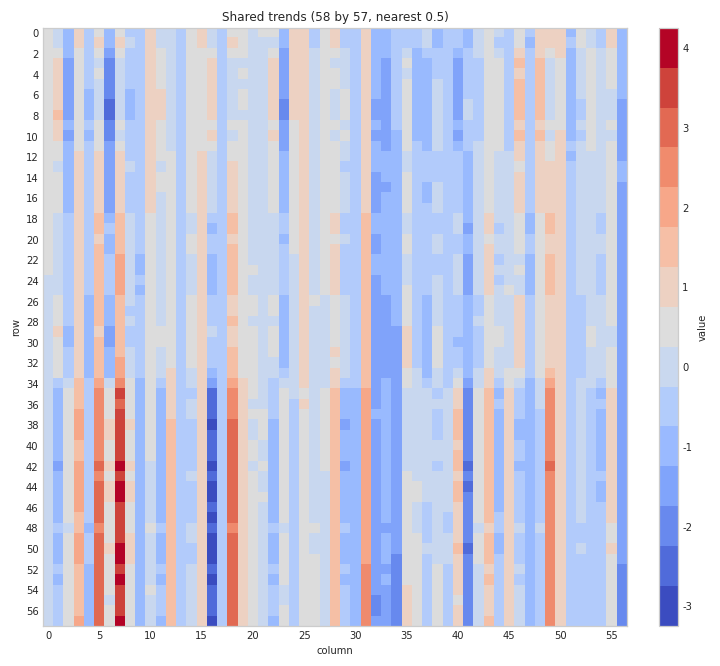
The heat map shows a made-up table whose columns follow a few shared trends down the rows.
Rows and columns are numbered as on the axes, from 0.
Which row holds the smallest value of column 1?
42
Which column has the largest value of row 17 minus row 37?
16
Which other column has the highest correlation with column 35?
38
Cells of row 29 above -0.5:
35
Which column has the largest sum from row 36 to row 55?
7
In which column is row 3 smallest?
6
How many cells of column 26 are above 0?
9
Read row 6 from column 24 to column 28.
1 1 0 0.5 0
